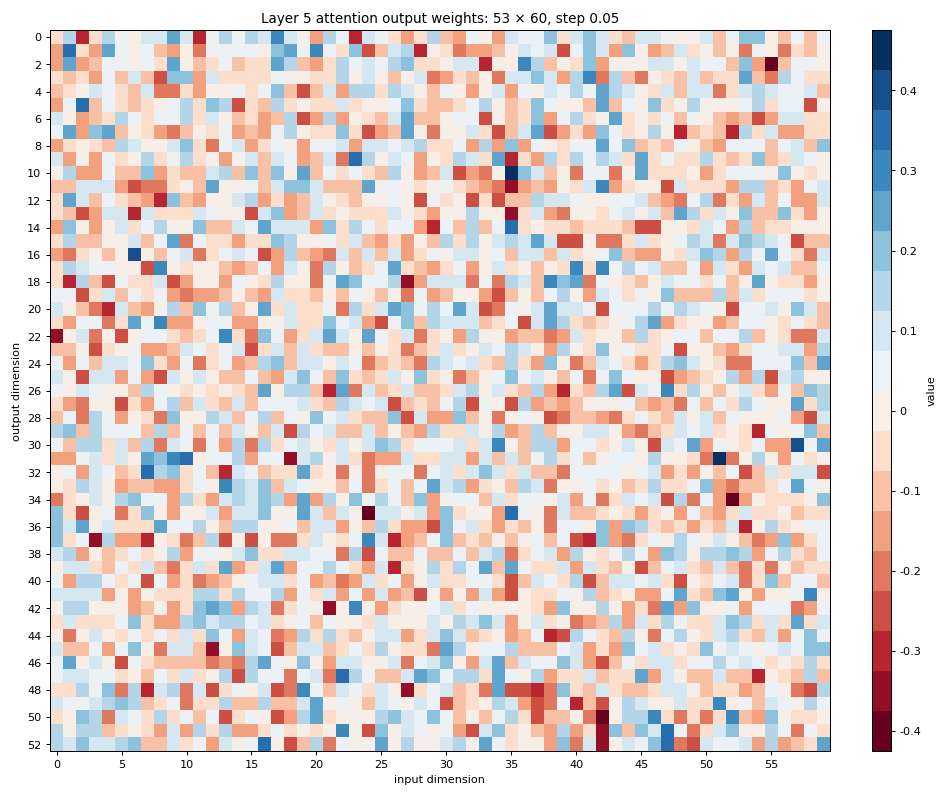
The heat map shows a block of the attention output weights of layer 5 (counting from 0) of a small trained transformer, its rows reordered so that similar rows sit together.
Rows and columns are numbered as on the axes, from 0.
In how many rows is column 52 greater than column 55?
23
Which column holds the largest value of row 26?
47
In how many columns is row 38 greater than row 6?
29
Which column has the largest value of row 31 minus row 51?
10
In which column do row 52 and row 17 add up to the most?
16
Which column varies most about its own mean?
35
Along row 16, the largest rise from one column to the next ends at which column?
6
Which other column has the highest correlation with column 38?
54
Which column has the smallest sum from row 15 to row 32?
15
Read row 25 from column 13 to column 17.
-0.1 -0.1 0.05 -0.1 -0.15
